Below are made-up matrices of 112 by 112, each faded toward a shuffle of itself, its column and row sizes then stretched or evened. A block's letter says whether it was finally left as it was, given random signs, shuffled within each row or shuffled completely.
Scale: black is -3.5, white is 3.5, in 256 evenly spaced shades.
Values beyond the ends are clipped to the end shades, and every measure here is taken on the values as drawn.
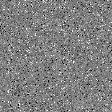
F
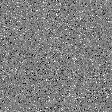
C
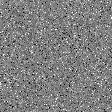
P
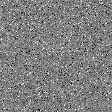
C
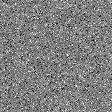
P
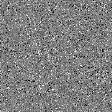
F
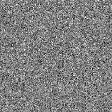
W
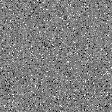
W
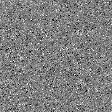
F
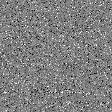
C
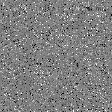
W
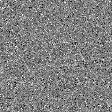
F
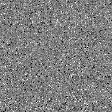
W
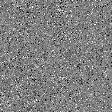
F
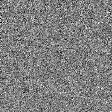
F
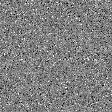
C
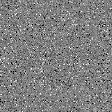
W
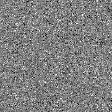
F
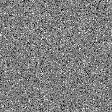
F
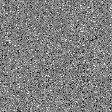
W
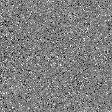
F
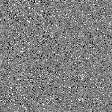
W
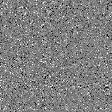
W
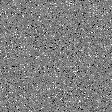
C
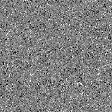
W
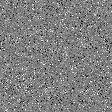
P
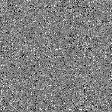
W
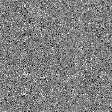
F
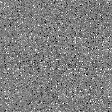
W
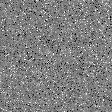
P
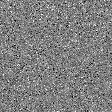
P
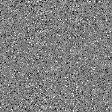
W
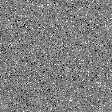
F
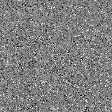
F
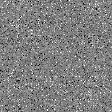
F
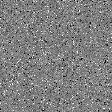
F
